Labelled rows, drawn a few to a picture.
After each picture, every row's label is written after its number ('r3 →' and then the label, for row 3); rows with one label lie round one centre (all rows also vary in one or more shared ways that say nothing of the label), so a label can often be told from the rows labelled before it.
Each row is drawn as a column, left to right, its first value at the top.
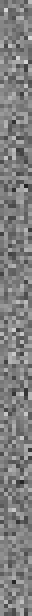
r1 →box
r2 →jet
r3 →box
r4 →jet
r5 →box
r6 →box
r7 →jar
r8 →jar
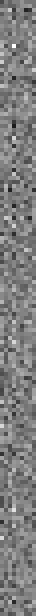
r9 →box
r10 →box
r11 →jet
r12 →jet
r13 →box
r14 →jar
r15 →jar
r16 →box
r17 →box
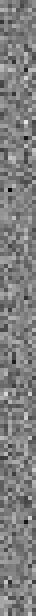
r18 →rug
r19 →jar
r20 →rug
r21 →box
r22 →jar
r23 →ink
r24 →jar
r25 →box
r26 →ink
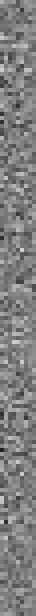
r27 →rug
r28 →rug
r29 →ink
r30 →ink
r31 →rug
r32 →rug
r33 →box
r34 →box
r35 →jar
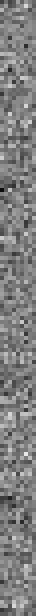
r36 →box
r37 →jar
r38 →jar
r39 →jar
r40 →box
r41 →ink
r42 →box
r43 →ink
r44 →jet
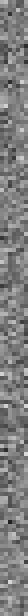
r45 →rug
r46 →rug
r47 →jar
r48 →rug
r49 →jet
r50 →jet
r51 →ink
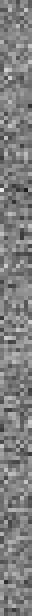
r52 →ink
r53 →rug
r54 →jet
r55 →jar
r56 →jar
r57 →jet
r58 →jet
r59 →ink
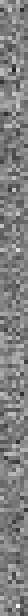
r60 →rug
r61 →rug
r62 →jet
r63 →jet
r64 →ink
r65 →rug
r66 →ink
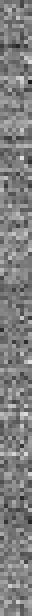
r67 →rug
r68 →jar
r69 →ink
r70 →jar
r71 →box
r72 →jar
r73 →box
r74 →rug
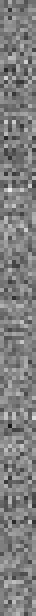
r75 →jet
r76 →jar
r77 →rug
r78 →jar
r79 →jar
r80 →ink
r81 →jet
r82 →box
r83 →jar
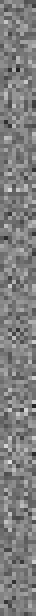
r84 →jet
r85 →jet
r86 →rug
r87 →ink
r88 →rug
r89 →box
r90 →ink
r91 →ink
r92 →jet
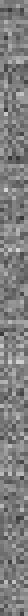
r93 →ink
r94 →jar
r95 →ink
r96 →jar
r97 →rug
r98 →jet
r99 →rug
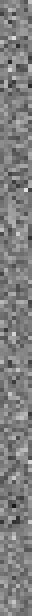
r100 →box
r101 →box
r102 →jar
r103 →rug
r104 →jar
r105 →jar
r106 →jar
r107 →rug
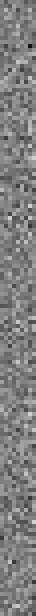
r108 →ink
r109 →box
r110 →jar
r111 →box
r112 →jar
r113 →box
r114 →jet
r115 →jar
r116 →jet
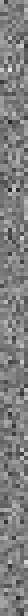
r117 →box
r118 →box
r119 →jar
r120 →box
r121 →rug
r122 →ink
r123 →rug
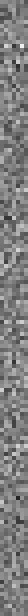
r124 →rug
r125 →ink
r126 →box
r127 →jet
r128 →jar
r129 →ink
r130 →jet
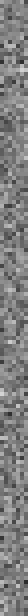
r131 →ink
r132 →box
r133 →rug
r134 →box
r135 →ink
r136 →rug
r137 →box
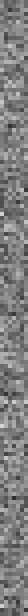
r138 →box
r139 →rug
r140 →ink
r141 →jar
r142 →jet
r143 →jar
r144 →jar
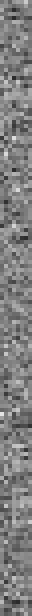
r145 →box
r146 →ink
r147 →rug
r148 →jet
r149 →ink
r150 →jet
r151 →rug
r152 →jet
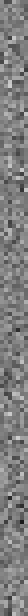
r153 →ink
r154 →box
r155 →box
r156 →box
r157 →rug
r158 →ink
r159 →jar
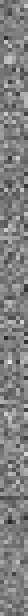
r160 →rug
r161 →box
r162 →jar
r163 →jet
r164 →box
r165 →ink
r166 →jar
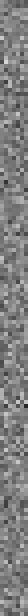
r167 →rug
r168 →rug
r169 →ink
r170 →ink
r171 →jet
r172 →ink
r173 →jet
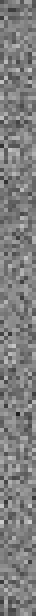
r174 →jet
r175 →box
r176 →ink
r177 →rug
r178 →jar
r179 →jet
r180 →rug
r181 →ink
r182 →jar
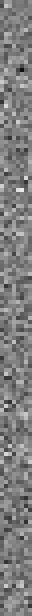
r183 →ink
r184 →box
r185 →box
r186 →box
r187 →ink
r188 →jar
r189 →rug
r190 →rug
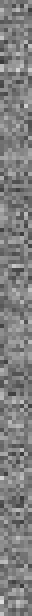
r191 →jar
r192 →jar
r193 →ink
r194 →rug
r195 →box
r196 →ink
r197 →box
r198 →rug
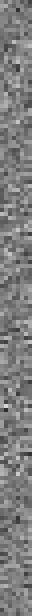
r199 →ink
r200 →jet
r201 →rug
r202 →box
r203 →rug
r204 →box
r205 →ink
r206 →box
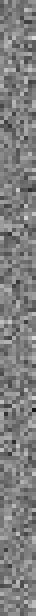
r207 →rug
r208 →box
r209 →box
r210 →ink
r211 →jar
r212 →jet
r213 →jar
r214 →jar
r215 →rug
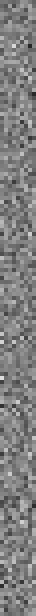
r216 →rug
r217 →jar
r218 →jet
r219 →jar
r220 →box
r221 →rug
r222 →box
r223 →ink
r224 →jar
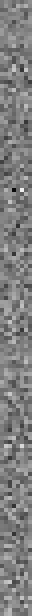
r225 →jar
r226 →jar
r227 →box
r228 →jet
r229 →box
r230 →jet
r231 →box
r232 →jar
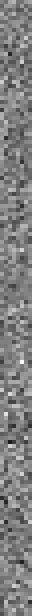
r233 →jar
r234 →box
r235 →ink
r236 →ink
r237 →ink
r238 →ink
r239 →ink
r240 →jar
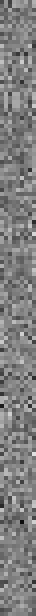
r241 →rug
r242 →rug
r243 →jar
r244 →rug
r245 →ink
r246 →jet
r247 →ink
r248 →jet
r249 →rug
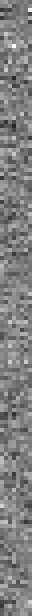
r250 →ink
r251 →box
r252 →box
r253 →jar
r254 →ink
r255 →box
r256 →rug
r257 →box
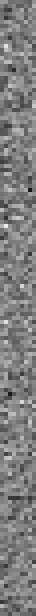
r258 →jar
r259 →ink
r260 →rug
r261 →jar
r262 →jar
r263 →jet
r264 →jet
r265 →jar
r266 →box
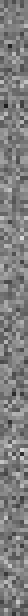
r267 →jar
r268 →jet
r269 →jet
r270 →jet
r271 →rug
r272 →ink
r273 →jar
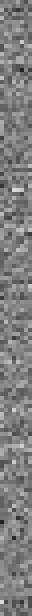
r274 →jar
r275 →jar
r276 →jet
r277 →ink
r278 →rug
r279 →jet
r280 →jet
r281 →rug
